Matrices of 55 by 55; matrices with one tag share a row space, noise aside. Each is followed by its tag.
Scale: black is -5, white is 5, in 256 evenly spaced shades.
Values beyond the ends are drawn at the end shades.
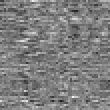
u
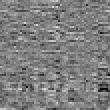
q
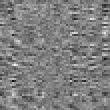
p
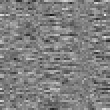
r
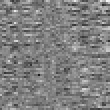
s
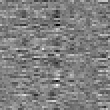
q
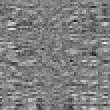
p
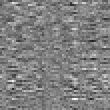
p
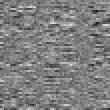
r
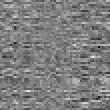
s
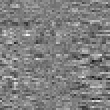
s
